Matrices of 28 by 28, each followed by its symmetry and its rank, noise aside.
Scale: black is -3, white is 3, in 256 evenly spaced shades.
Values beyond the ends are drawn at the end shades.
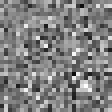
symmetric, rank six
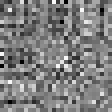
symmetric, rank seven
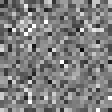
symmetric, rank seven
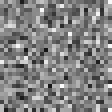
no symmetry, rank eight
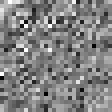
symmetric, rank seven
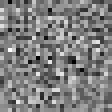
antisymmetric, rank eight
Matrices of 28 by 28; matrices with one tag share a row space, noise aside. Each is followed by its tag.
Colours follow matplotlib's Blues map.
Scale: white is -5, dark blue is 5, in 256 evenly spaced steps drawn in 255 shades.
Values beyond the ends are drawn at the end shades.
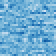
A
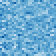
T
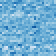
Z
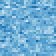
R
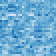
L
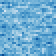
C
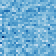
T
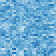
R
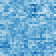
A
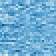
L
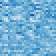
Z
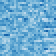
A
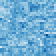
A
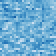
L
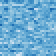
Z
